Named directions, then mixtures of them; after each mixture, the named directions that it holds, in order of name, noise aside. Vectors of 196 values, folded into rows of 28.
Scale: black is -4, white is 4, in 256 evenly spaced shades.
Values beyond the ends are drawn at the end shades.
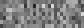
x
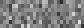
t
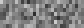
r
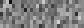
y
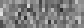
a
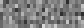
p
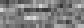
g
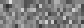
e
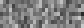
p, r, t.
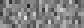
a, r, y.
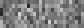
a.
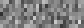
r, t, y.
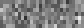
a, p, y.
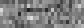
a, g.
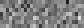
e, p, y.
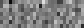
e, t, y.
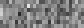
a, g, y.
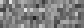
g, y.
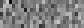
y.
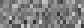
t.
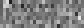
g, y.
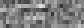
g, r.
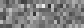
g, r, x.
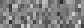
t.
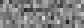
g, p, y.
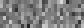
p, t.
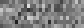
a, g, x.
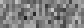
a, r.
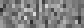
a, r, y.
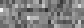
a, g, t.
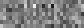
x.
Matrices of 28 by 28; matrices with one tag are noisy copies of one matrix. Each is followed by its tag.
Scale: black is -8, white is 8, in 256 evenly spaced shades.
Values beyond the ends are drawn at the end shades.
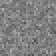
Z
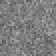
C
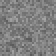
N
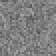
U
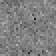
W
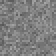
C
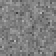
Z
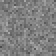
W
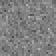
W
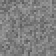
W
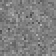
N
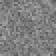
W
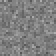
C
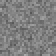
N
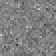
Z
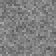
W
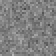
Z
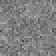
W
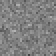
Z
